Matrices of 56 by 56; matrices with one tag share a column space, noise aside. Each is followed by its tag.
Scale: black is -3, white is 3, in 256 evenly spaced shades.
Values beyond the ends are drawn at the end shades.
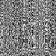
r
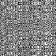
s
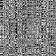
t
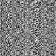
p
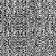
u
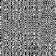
s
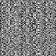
p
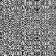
s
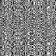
s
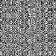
p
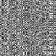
s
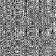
u
